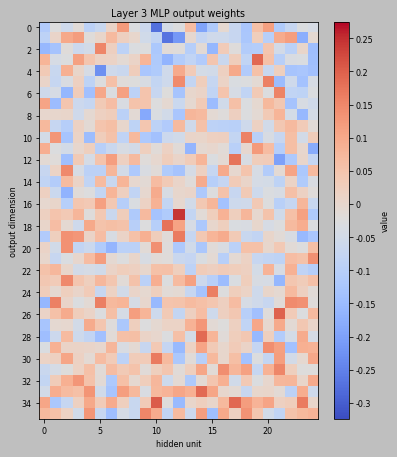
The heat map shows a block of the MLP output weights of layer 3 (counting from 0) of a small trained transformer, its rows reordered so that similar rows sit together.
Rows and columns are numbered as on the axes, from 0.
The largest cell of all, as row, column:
17, 12
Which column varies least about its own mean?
3
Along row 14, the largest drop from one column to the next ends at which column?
15
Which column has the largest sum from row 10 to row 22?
22
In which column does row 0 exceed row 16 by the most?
7
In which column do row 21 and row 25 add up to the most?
5
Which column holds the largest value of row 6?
21
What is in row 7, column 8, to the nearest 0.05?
0.05
